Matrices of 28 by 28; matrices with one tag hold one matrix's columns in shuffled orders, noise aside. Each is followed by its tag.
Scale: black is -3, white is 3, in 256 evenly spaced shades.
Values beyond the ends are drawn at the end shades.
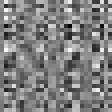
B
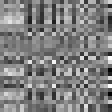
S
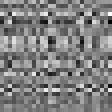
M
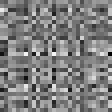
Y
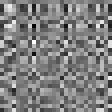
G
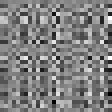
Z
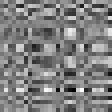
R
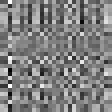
S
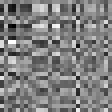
G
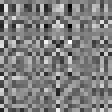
G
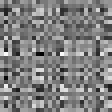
Y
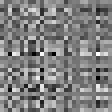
Y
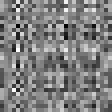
B
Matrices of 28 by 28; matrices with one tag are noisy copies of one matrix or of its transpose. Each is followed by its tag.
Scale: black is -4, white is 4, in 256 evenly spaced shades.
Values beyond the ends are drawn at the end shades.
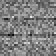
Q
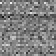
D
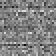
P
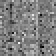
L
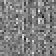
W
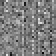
W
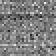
D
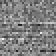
W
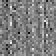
P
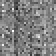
D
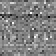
D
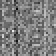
D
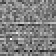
W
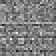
W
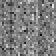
L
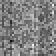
L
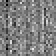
P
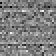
P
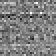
D
